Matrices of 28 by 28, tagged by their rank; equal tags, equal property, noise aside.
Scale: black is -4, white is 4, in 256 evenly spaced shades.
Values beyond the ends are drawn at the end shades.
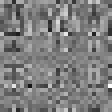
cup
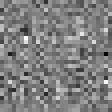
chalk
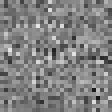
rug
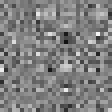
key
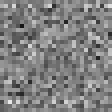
rug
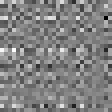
cup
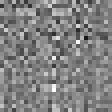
chalk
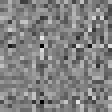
chalk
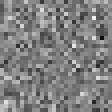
rug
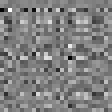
cup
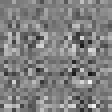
cup
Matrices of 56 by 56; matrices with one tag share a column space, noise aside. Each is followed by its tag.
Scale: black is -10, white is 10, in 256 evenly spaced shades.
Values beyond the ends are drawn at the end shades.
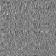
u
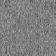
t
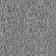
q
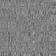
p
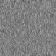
t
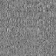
q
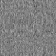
t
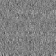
p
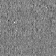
q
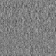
q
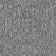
q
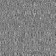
p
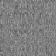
t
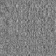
q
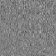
u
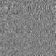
u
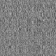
q
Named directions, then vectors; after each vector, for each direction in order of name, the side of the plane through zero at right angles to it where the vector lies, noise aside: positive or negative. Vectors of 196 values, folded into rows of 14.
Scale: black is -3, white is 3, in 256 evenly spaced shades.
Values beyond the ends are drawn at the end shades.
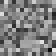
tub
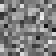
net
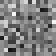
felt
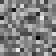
positive, positive, positive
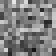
positive, positive, negative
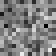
negative, positive, negative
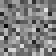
negative, positive, negative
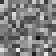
positive, positive, positive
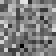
positive, negative, negative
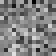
negative, negative, negative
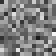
positive, positive, positive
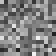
negative, negative, negative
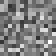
negative, positive, positive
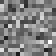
negative, positive, positive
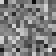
negative, negative, negative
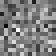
negative, positive, negative
